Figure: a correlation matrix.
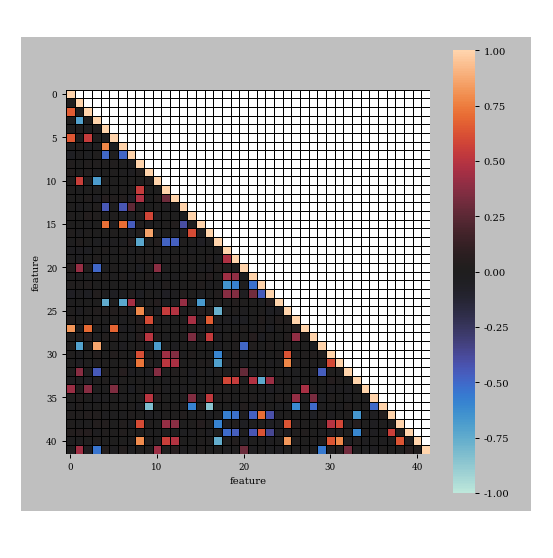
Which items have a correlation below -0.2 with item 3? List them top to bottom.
1, 10, 20, 32, 41
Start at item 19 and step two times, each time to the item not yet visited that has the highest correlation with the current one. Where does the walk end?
18
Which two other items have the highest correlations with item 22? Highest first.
37, 39
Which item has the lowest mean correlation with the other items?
17
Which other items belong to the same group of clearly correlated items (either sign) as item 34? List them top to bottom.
0, 2, 5, 27
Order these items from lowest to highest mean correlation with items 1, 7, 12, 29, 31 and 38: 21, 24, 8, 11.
21, 24, 11, 8
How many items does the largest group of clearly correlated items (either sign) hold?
9
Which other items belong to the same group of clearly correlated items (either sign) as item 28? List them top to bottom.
9, 14, 16, 26, 35, 36
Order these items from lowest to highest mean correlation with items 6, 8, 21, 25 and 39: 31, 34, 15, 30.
34, 15, 30, 31
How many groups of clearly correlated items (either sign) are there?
6
